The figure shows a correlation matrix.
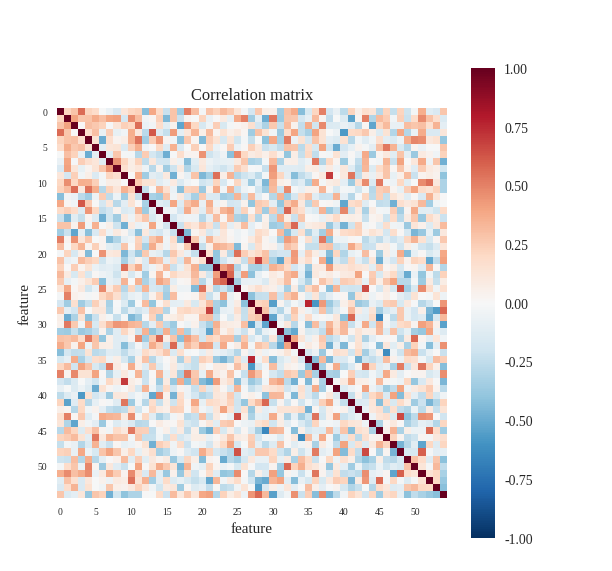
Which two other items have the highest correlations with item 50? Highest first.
32, 4
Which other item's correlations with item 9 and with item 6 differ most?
20
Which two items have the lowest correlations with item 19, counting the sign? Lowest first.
25, 12
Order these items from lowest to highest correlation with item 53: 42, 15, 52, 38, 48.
42, 48, 38, 15, 52
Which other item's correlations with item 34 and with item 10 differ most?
43
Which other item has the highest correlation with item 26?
1
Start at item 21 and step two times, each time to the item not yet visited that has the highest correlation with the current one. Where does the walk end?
54
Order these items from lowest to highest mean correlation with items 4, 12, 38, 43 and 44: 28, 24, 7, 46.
28, 46, 24, 7
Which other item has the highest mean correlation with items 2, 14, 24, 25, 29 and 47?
37
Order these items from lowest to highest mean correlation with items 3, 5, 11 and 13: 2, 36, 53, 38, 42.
38, 53, 42, 36, 2
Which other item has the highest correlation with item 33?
16
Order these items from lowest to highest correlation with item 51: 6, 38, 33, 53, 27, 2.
27, 38, 33, 6, 53, 2
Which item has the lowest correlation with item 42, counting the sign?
35
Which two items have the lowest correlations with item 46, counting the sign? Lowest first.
34, 39
